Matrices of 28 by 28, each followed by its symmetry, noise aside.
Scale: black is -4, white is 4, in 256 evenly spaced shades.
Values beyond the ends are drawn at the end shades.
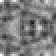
mirrored top to bottom.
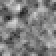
antisymmetric.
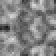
mirrored top to bottom.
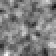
antisymmetric.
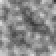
symmetric across the other diagonal.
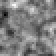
antisymmetric.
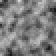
symmetric.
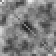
symmetric.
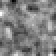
antisymmetric.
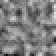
antisymmetric.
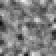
antisymmetric.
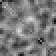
symmetric.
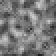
symmetric.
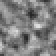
antisymmetric.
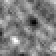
symmetric across the other diagonal.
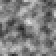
antisymmetric.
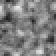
antisymmetric.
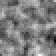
antisymmetric.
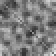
symmetric.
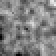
symmetric across the other diagonal.
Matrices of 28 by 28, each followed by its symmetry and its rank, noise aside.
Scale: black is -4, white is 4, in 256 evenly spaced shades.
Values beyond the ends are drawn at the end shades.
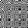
symmetric, rank four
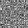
no symmetry, rank six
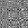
no symmetry, rank three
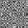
antisymmetric, rank four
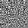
antisymmetric, rank four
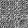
symmetric, rank six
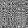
no symmetry, rank four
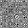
symmetric, rank six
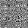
no symmetry, rank six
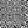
antisymmetric, rank four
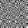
no symmetry, rank three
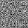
no symmetry, rank six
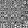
no symmetry, rank six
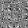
antisymmetric, rank four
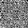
no symmetry, rank six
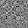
symmetric, rank four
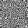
no symmetry, rank six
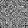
symmetric, rank six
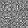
symmetric, rank six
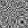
symmetric, rank four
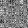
antisymmetric, rank four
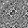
symmetric, rank six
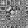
symmetric, rank four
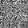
no symmetry, rank six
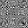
symmetric, rank four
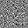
no symmetry, rank six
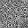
symmetric, rank six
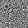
symmetric, rank six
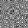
symmetric, rank four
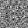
no symmetry, rank six
